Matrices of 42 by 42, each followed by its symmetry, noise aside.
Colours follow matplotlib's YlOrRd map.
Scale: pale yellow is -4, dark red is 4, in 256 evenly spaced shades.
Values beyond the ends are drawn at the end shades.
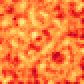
symmetric.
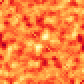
same after a half turn.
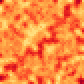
symmetric.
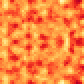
mirrored top to bottom.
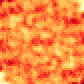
same after a half turn.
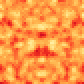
mirrored left to right.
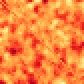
no symmetry.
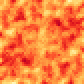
same after a half turn.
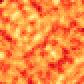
symmetric.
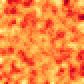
symmetric across the other diagonal.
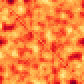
same after a half turn.
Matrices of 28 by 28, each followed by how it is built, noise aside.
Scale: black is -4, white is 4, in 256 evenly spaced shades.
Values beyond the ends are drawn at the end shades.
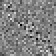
banded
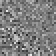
lower triangular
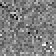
banded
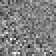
lower triangular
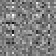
low rank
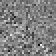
lower triangular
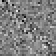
banded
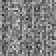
blocks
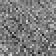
Toeplitz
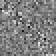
banded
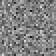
repeating rows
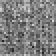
blocks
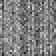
blocks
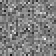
repeating rows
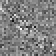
banded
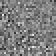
lower triangular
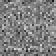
repeating columns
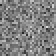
repeating rows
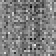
blocks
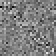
banded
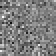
lower triangular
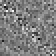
banded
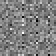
low rank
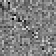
banded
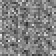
repeating rows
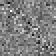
banded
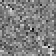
banded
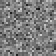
repeating rows
